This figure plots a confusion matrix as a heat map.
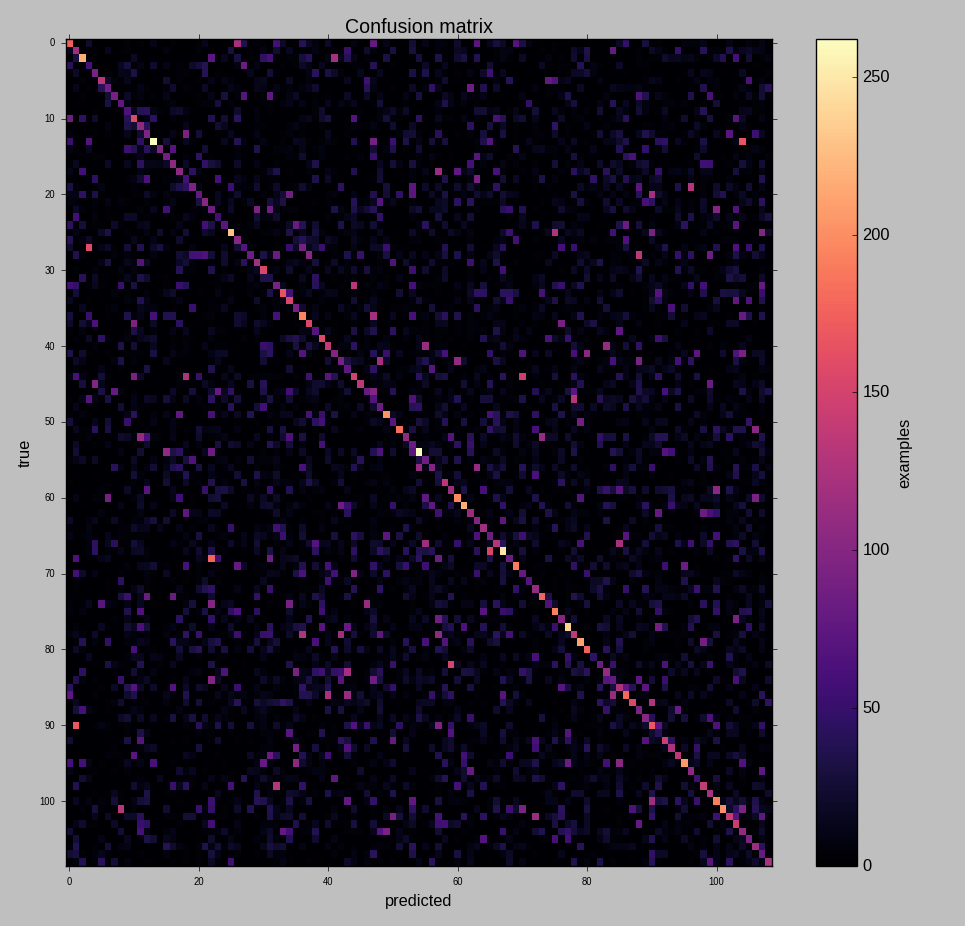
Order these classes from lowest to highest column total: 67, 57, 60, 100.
60, 100, 57, 67
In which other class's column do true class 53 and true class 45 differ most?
4
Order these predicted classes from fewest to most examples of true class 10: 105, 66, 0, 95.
105, 95, 66, 0
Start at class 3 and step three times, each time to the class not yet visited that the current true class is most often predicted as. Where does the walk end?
47
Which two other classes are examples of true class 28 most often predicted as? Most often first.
88, 37
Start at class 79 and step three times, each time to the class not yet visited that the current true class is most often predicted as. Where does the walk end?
44
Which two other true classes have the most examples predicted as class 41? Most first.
2, 97
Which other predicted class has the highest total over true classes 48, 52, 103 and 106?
11
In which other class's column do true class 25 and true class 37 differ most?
75
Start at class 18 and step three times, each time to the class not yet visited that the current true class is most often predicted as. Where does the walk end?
65
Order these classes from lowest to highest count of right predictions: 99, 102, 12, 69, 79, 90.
12, 99, 102, 90, 69, 79
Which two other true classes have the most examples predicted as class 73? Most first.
52, 33
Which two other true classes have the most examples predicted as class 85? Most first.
66, 95
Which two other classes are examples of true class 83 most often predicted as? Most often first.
43, 35
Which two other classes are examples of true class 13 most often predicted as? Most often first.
104, 47
